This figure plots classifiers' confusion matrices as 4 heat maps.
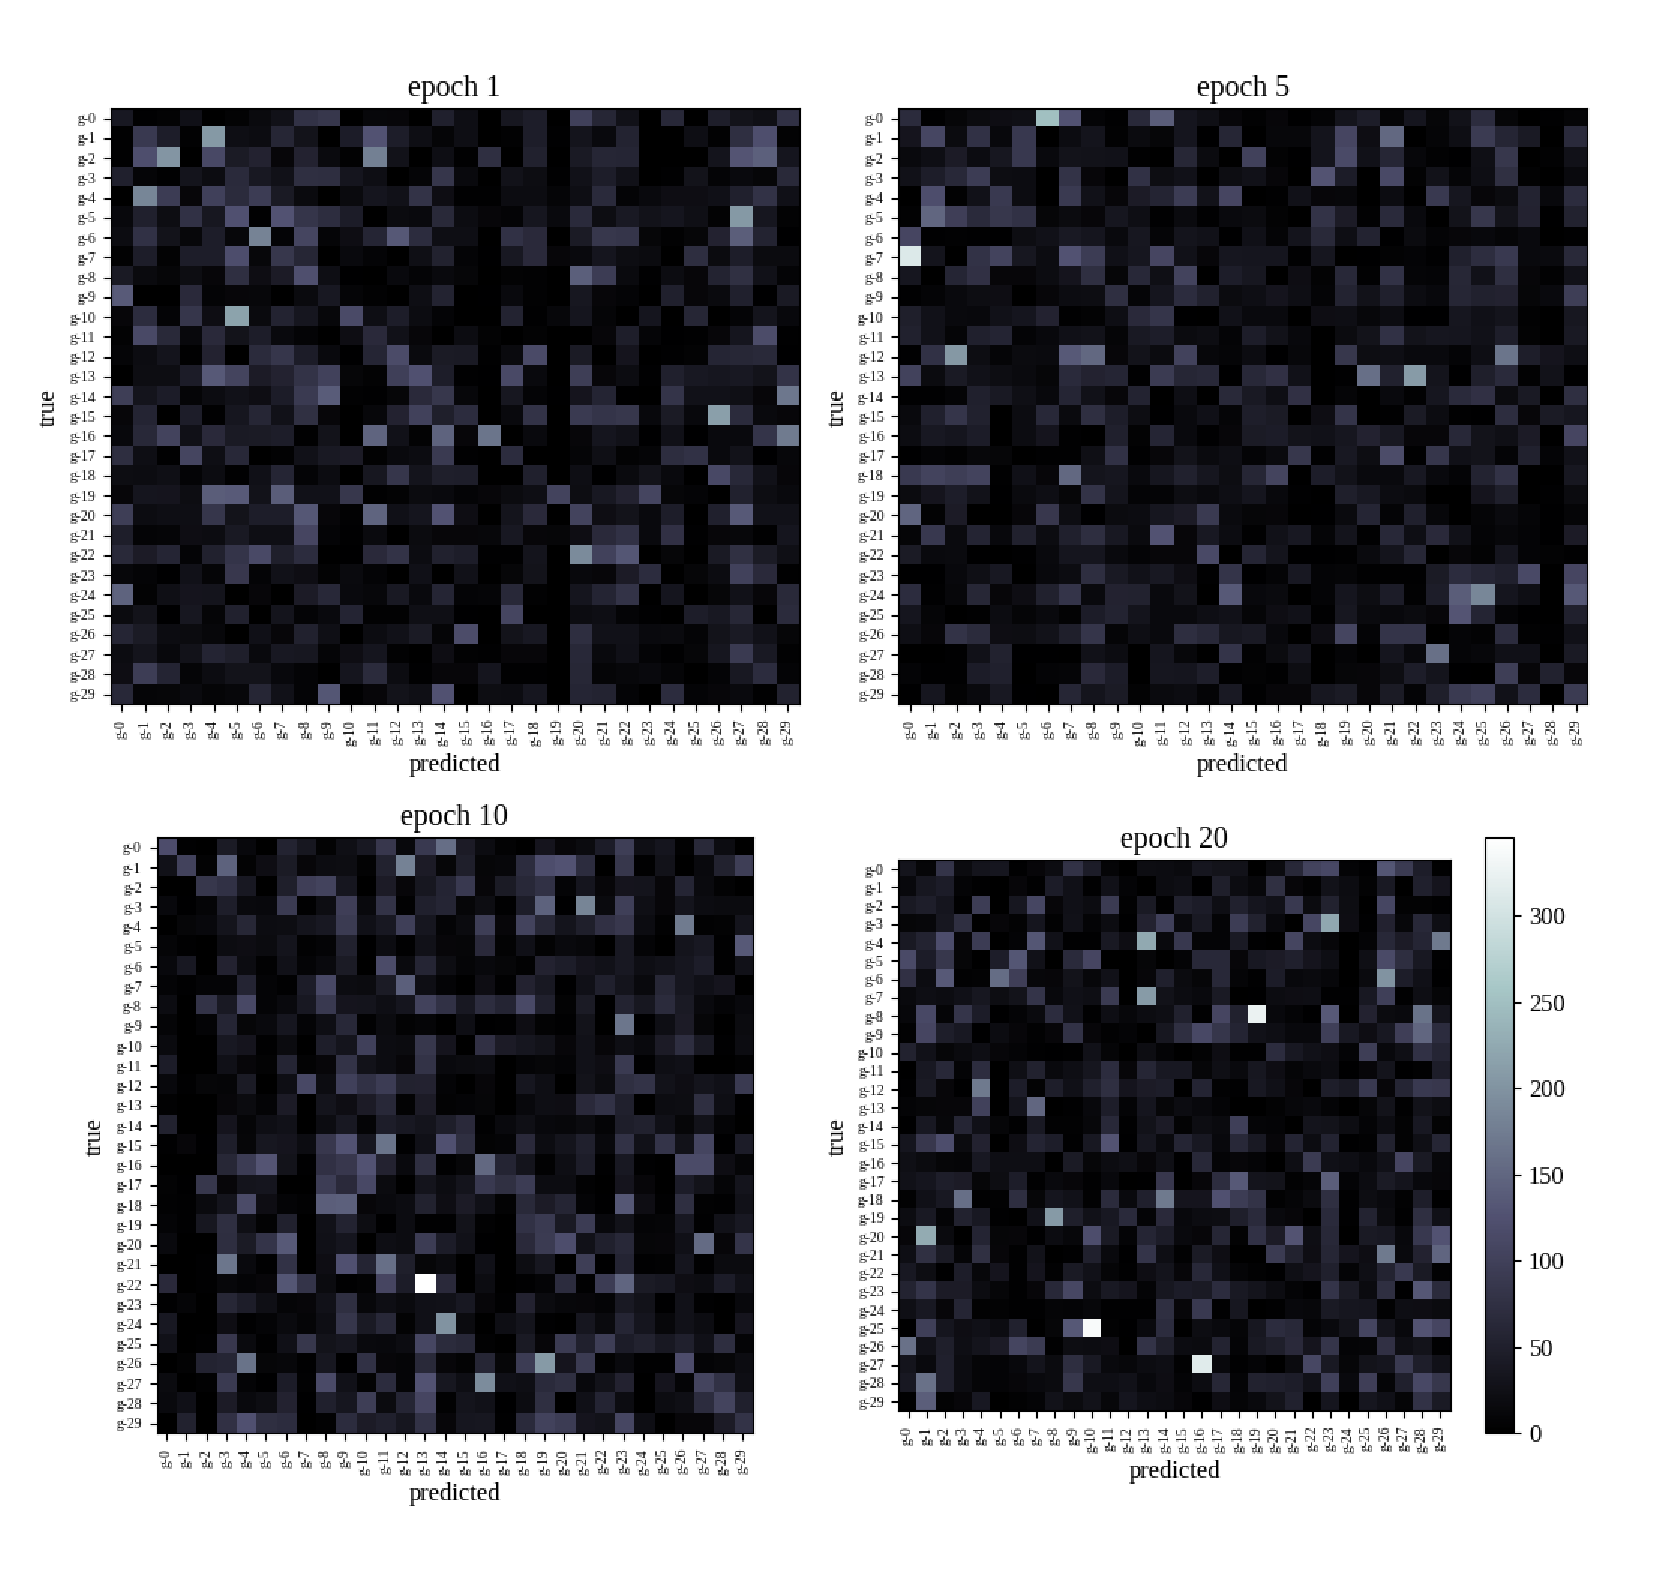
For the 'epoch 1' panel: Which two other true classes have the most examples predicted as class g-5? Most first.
g-10, g-19
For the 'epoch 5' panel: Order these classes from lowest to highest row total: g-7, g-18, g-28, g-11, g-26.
g-28, g-11, g-26, g-18, g-7
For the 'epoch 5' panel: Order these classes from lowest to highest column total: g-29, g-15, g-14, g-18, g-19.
g-18, g-15, g-14, g-19, g-29
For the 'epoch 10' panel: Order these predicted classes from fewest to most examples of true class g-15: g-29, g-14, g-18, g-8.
g-29, g-18, g-8, g-14
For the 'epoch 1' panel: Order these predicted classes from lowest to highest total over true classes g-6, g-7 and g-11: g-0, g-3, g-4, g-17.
g-0, g-3, g-17, g-4
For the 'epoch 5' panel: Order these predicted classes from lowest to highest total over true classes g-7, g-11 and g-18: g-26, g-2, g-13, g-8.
g-13, g-2, g-8, g-26
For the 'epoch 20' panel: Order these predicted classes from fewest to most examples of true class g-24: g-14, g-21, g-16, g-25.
g-21, g-25, g-14, g-16
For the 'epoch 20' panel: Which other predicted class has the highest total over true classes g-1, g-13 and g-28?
g-7
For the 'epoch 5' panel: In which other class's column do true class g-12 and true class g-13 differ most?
g-22
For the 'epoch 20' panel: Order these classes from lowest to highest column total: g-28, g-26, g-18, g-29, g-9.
g-18, g-9, g-29, g-26, g-28
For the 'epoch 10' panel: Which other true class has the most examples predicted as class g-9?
g-18
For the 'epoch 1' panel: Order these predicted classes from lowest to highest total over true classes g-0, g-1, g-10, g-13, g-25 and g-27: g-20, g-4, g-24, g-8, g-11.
g-24, g-11, g-8, g-20, g-4
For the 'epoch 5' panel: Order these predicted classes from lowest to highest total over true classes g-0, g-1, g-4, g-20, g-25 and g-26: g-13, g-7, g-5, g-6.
g-5, g-13, g-7, g-6
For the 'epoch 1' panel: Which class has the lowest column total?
g-19
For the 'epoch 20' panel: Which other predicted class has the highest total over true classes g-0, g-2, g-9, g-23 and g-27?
g-16
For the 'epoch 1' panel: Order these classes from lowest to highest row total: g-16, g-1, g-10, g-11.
g-11, g-10, g-1, g-16
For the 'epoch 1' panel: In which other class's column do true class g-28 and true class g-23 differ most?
g-1
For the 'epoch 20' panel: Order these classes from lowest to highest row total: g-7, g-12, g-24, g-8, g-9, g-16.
g-24, g-16, g-7, g-12, g-9, g-8
